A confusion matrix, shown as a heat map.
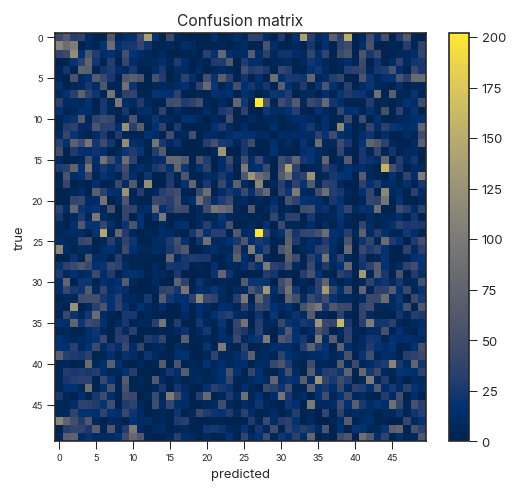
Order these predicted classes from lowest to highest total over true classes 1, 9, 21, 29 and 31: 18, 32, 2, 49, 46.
18, 32, 49, 46, 2
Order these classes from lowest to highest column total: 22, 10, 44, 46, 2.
46, 10, 22, 44, 2
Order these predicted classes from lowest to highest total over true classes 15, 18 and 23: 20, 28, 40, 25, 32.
40, 28, 25, 20, 32
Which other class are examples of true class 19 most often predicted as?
9
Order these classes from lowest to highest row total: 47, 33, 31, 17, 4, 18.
47, 4, 18, 33, 17, 31
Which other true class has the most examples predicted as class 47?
0
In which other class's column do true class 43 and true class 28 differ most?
39
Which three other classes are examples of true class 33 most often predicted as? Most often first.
2, 35, 34
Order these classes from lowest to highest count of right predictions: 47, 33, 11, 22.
22, 47, 33, 11
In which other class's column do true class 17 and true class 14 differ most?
26
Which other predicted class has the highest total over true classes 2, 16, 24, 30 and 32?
31
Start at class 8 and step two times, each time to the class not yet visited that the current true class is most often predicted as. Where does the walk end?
36
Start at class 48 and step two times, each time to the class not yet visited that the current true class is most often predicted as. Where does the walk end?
3
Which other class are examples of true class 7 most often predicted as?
43
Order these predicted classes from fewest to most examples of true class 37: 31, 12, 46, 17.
46, 12, 31, 17
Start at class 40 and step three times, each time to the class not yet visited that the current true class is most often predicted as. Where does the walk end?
5
